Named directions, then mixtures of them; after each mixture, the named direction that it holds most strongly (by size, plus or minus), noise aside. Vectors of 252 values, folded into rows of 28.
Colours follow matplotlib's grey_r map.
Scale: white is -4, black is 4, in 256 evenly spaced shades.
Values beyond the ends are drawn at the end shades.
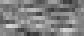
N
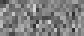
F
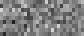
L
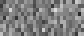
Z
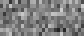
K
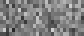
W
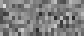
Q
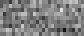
K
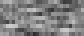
N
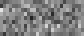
L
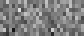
W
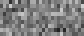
K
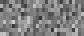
L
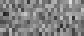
Q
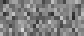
F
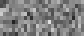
F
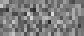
F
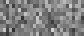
W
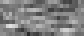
N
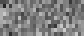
Q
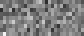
L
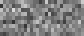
L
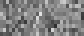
W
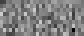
F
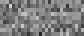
K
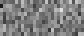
Z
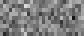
Q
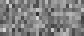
W
